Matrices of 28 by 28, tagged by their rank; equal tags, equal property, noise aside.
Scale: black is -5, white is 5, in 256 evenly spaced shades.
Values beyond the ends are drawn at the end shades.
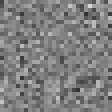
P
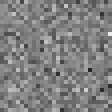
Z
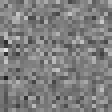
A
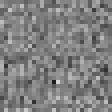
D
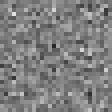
Z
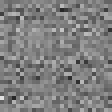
D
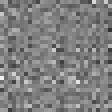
A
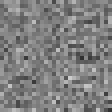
P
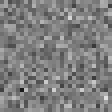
D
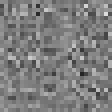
A
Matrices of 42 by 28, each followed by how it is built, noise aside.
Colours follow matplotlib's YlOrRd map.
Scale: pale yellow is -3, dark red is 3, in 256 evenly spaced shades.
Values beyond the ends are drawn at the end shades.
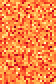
repeating rows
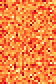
repeating rows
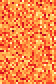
repeating rows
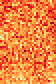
smooth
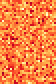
noise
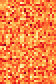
blocks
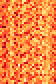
repeating rows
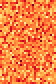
noise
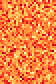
noise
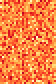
repeating rows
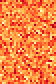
noise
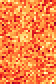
smooth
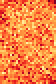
smooth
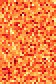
noise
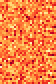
repeating rows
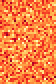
noise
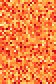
noise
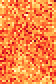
smooth
